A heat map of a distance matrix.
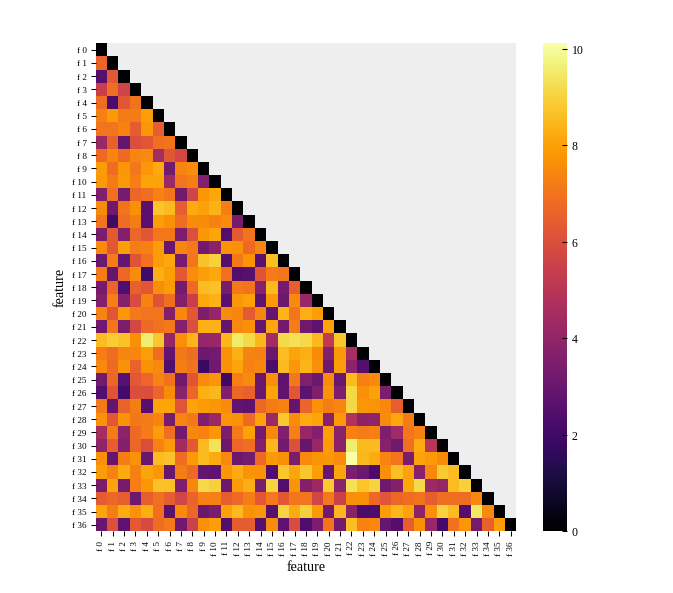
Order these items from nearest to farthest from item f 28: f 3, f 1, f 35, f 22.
f 35, f 22, f 1, f 3
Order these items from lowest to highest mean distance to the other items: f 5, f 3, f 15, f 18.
f 18, f 15, f 3, f 5
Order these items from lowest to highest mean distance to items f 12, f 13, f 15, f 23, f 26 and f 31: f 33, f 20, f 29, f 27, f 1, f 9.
f 1, f 27, f 20, f 9, f 29, f 33
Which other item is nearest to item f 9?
f 24
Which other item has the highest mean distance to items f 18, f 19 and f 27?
f 22
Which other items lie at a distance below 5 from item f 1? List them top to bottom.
f 4, f 12, f 13, f 17, f 27, f 31
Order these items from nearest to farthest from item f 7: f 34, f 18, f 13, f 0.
f 18, f 0, f 34, f 13
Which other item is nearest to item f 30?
f 36
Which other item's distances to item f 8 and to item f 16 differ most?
f 33
